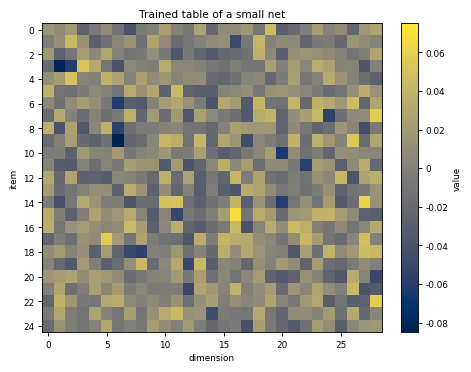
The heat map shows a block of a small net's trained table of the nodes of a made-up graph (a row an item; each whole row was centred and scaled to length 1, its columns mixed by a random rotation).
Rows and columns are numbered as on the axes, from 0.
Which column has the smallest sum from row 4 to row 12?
6
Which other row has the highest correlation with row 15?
21
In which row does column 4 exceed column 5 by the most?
3
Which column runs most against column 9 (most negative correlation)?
16
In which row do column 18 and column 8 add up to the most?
19
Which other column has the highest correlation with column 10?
12
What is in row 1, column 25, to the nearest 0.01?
-0.02
